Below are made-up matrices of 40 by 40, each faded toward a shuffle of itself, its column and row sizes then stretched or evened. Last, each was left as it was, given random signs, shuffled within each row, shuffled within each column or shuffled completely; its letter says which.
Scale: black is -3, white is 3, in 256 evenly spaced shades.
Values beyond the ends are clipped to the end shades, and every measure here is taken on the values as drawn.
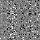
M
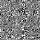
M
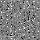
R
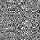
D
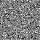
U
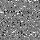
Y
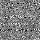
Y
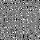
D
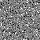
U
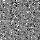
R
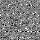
Y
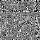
M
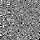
D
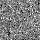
U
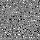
Y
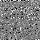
Y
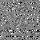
Y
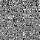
M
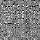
D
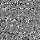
Y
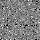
Y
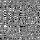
D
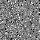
R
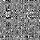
D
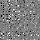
M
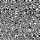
D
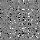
M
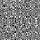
D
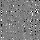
M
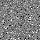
U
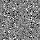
R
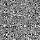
M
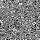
Y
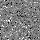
U
